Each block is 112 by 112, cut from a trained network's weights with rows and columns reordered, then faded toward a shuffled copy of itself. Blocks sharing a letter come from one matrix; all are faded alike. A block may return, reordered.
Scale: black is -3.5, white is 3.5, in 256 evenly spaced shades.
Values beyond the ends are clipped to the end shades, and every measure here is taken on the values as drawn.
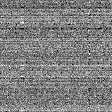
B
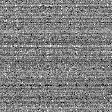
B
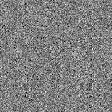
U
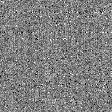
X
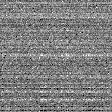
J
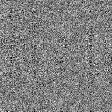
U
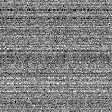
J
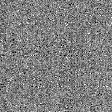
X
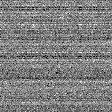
J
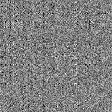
U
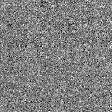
X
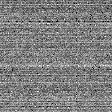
B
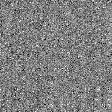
X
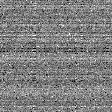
B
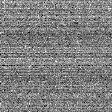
B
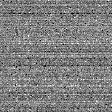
B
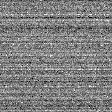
J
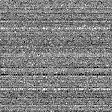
J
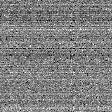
B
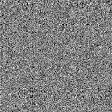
U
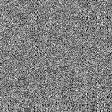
U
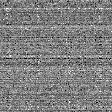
B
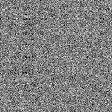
U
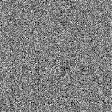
U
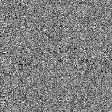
X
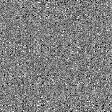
X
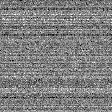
J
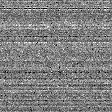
J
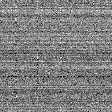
B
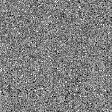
X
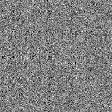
U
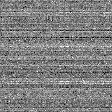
J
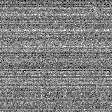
J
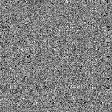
U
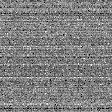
B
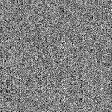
U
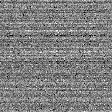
B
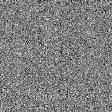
X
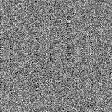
U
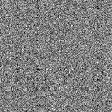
U
